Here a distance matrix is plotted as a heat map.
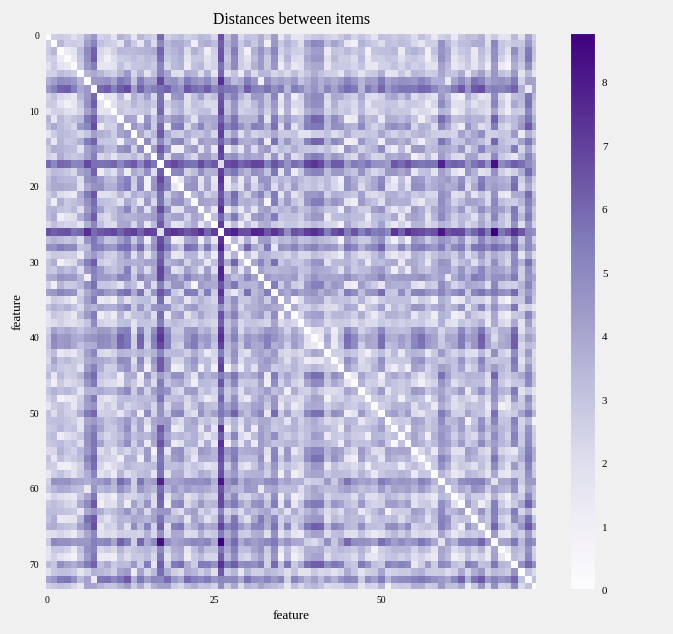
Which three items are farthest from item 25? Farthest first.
26, 17, 7
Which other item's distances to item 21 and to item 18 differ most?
64
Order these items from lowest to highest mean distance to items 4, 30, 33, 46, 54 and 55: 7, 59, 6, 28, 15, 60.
15, 60, 59, 6, 28, 7
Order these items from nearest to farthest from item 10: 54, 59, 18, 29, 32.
18, 29, 54, 59, 32
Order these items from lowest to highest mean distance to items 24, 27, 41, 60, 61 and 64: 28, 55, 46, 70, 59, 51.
51, 46, 55, 59, 28, 70
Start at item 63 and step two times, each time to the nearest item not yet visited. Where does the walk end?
73
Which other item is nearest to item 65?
62
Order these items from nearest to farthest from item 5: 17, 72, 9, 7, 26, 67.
9, 72, 7, 67, 17, 26
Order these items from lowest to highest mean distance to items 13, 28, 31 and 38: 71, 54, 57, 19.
71, 54, 19, 57
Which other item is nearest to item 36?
47
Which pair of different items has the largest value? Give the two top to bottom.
26, 67
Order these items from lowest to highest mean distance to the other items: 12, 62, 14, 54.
54, 62, 14, 12
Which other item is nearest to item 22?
33
